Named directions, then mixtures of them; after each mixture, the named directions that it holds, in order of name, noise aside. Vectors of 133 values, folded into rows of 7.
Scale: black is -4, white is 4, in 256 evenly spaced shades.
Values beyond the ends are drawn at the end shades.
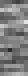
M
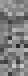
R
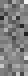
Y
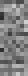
M, R, Y.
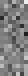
Y.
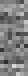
M, R, Y.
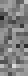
R, Y.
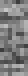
M, R.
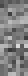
M, R.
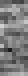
M.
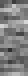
M.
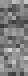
M, R, Y.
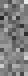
Y.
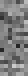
M, R, Y.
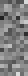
M, Y.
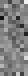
Y.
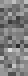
M, R, Y.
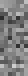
R, Y.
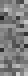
M, R, Y.
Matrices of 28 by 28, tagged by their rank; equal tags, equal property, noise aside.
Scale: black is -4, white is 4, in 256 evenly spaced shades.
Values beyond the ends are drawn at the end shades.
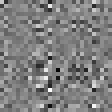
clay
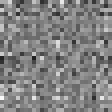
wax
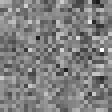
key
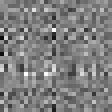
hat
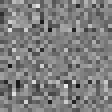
key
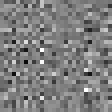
wax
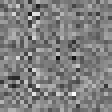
wax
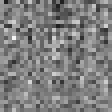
wax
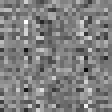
wax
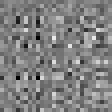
clay
